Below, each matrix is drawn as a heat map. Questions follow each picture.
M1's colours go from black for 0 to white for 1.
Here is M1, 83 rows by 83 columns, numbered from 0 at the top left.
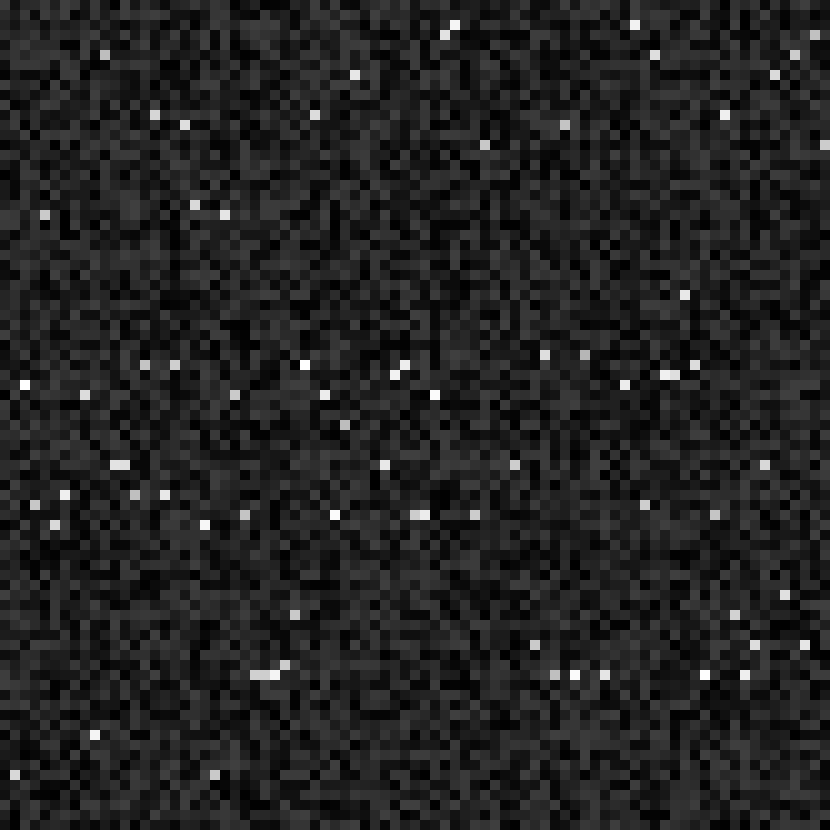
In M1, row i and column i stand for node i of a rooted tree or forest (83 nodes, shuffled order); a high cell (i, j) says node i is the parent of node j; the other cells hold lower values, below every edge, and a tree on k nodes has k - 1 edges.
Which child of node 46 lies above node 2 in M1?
38
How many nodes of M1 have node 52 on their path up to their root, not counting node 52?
6
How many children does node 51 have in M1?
6
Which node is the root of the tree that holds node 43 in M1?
37
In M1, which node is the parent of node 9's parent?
61
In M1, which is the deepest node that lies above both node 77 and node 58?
7
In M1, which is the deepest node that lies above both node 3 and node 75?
50
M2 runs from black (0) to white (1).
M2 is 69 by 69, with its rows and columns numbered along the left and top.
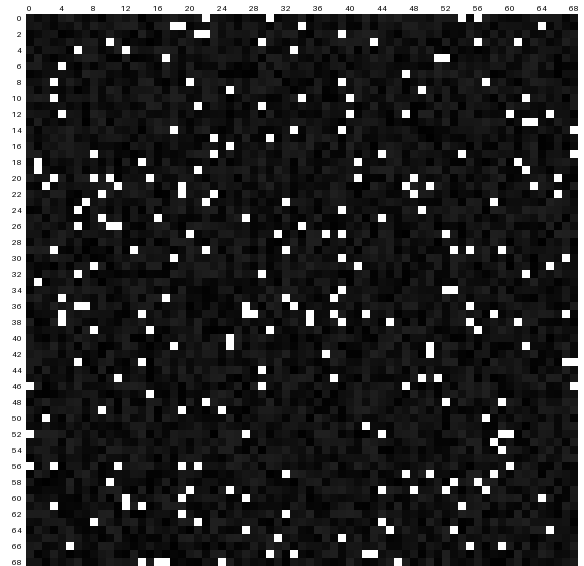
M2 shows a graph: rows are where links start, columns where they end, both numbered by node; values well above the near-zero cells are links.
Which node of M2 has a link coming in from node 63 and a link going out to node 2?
node 21
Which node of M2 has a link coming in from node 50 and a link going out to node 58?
node 57
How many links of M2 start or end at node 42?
5
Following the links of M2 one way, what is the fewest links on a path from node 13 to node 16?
6
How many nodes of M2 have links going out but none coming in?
2
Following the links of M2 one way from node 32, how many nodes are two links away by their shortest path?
8
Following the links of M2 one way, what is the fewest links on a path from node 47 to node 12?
5
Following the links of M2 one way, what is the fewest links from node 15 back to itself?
3
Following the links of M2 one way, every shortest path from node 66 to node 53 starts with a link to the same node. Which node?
node 59
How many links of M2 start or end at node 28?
1
